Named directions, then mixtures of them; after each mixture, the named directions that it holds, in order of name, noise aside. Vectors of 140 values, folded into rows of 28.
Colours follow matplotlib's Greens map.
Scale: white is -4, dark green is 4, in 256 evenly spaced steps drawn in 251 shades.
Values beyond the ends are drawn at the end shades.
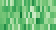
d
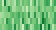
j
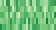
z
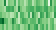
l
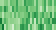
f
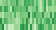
f.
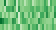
l.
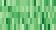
j.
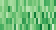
f, j, z.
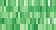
f, l.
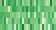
j.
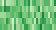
d, f, j.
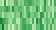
d, f, l.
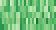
d, f, z.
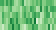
d, f.
